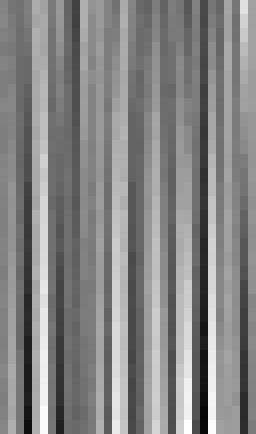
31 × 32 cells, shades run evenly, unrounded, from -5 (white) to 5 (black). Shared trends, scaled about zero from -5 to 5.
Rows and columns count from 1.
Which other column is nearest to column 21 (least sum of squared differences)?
28
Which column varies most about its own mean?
31
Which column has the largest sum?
26
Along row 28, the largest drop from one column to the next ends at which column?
27
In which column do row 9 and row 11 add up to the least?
6
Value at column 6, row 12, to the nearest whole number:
-3
